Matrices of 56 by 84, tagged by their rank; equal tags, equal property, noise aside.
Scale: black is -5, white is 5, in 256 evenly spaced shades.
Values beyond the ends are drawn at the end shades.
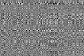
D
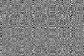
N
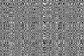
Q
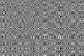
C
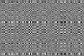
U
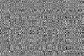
N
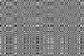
U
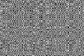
N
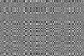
U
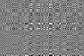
Q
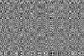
D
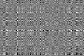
C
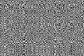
N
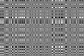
U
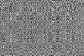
N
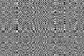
Q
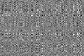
N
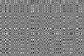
C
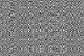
D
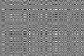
C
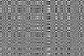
U
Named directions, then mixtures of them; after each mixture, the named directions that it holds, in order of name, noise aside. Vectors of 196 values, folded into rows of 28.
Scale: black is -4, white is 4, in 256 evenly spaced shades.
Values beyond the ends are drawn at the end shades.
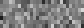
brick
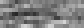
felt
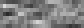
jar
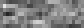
jar.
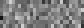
brick.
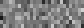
brick.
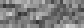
brick, jar.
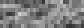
brick, jar.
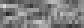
jar.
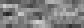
jar.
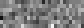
brick, felt.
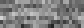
brick, felt.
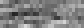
felt.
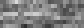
felt, jar.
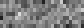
brick, jar.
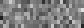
brick.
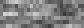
felt, jar.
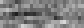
felt.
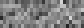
brick, jar.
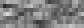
jar.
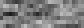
felt, jar.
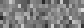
brick.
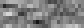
jar.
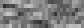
jar.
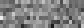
brick, felt.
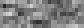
jar.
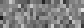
brick.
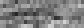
felt.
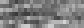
felt.
